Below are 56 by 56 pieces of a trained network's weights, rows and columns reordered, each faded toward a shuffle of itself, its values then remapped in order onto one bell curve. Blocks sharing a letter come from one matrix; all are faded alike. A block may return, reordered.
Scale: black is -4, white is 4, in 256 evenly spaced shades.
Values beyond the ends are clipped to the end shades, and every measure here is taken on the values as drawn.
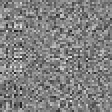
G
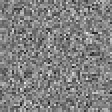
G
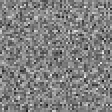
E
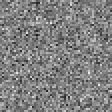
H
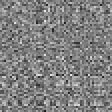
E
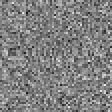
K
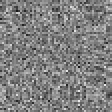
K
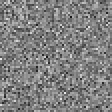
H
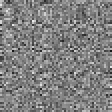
G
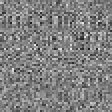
E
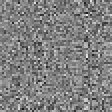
G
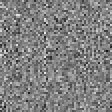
G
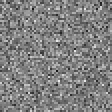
H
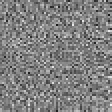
K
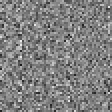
G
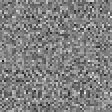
E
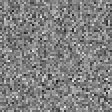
H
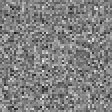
G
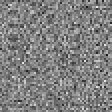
K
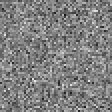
H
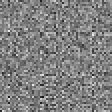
G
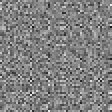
G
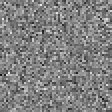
H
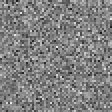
H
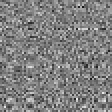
E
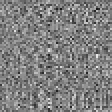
G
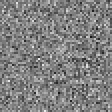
H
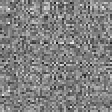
E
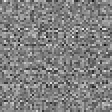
E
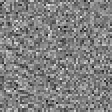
K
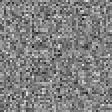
K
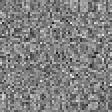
K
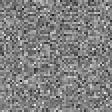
K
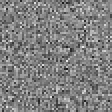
K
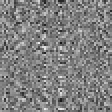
G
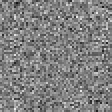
G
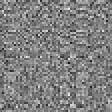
E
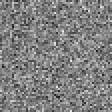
H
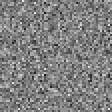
K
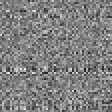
E
